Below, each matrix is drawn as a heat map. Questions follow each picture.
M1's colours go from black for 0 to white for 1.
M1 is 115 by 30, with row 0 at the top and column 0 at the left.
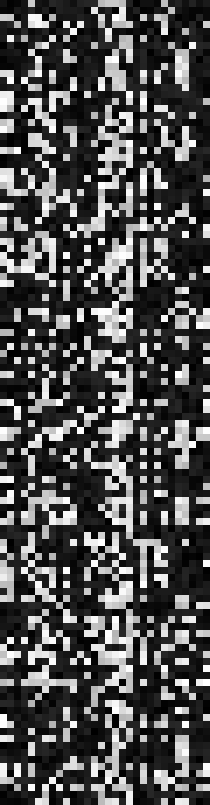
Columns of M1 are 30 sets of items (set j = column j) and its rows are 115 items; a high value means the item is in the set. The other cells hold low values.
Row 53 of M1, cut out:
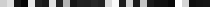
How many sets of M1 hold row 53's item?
11
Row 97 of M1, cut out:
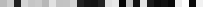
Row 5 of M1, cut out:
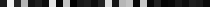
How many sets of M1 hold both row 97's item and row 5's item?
7
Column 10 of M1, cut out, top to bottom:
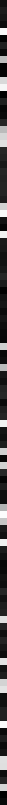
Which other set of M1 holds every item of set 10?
26
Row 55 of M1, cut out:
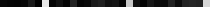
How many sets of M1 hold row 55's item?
3
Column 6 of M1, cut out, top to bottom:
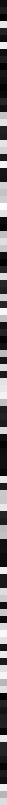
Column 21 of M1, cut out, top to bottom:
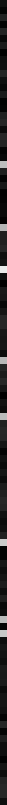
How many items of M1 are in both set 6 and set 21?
2
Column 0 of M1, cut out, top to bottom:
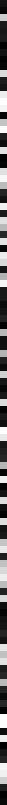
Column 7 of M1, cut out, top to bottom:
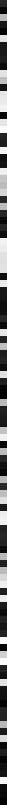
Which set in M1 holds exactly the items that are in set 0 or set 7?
20
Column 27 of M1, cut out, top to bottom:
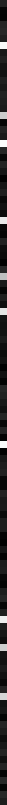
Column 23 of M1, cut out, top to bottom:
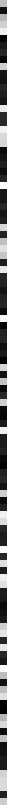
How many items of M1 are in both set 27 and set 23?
3
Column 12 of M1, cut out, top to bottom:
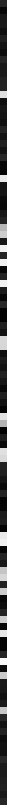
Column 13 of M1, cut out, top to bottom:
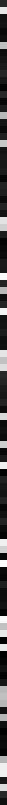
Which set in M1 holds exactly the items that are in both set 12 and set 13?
19
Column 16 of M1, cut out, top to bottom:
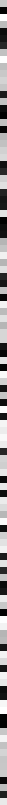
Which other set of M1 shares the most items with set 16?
4
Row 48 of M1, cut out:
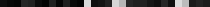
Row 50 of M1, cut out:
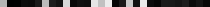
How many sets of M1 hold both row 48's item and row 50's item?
0
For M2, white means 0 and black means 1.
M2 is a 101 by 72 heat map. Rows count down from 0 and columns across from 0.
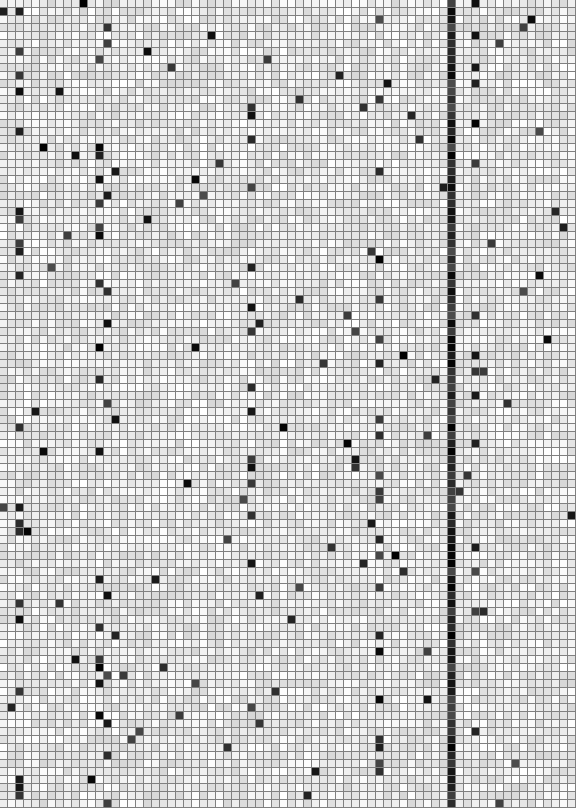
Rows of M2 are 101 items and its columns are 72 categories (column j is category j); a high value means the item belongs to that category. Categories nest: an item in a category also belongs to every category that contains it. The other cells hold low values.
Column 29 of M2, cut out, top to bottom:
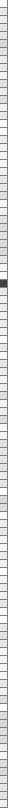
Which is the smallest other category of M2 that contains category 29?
12
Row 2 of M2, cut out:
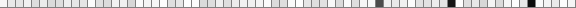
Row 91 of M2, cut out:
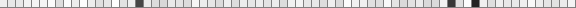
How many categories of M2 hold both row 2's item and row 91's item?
1
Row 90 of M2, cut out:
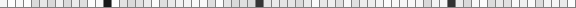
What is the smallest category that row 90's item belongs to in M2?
32
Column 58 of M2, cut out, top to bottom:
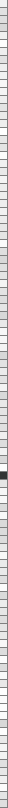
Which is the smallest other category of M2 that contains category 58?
47
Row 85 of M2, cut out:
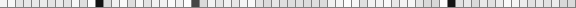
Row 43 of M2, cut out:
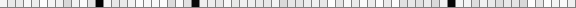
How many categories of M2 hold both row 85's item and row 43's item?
3
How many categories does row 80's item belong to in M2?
1
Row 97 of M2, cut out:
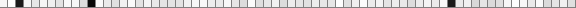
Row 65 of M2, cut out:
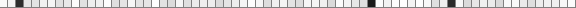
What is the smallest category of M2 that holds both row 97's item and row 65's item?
2
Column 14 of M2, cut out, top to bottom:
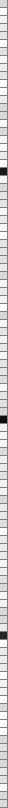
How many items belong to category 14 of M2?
3
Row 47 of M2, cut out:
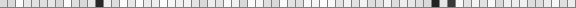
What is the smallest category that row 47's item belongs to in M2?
54
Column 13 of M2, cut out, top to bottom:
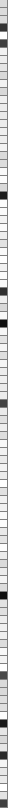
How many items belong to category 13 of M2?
11
